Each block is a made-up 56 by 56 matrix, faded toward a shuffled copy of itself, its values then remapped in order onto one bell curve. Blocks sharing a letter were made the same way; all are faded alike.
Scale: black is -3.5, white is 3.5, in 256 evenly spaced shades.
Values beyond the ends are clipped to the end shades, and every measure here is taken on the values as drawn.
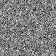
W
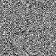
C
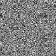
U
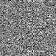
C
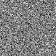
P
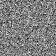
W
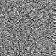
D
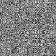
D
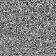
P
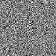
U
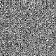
C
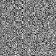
U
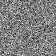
W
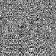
D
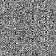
C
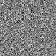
D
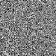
U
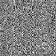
D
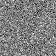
W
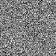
C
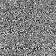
P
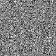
U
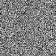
U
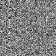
U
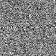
P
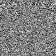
P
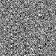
C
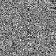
U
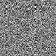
D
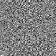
U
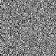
D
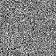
U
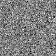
P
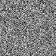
C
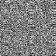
D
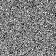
W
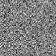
C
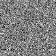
P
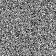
W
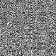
U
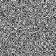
U
